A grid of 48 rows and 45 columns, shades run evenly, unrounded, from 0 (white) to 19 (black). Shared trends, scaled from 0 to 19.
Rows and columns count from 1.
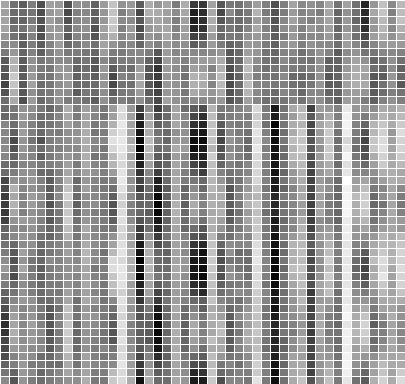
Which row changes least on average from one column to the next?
7
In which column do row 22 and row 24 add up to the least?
39
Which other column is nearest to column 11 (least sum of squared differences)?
27
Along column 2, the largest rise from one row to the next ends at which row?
14
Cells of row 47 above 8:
26
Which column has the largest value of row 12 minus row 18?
13
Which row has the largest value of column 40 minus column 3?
34
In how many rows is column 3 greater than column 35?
13
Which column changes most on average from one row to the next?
22
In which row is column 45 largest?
11
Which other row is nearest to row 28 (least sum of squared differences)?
44
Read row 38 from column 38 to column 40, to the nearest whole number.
10 2 8
